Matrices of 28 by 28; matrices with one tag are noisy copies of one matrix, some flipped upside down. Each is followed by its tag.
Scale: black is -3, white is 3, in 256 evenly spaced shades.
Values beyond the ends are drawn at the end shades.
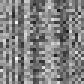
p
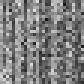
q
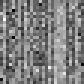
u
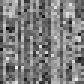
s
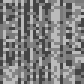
s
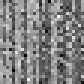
q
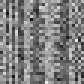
p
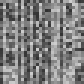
s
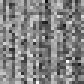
q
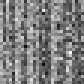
q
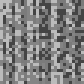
q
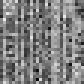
s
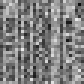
s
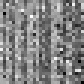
q
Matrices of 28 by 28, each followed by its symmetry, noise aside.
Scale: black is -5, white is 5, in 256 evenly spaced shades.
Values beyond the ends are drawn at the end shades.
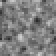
antisymmetric.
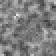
symmetric.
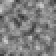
symmetric.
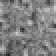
antisymmetric.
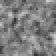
antisymmetric.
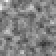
symmetric.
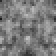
mirrored left to right.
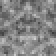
mirrored left to right.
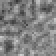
symmetric.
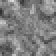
antisymmetric.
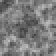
symmetric.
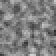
antisymmetric.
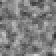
antisymmetric.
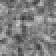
antisymmetric.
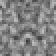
mirrored left to right.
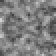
mirrored top to bottom.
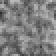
antisymmetric.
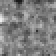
antisymmetric.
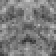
mirrored left to right.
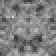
mirrored left to right.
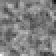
antisymmetric.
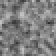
antisymmetric.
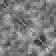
symmetric.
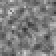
symmetric.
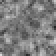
symmetric.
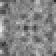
mirrored top to bottom.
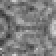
mirrored top to bottom.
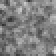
antisymmetric.
